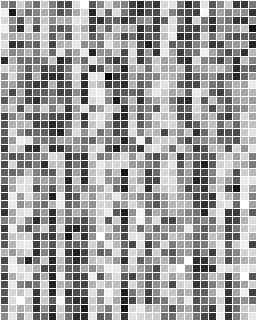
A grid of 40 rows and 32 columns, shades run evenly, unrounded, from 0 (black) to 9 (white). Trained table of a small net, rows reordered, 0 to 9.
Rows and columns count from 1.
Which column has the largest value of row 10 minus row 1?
12
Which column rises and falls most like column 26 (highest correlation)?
1
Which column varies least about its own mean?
9
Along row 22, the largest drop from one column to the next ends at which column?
16
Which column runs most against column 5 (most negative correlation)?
20
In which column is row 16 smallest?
7
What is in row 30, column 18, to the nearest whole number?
8
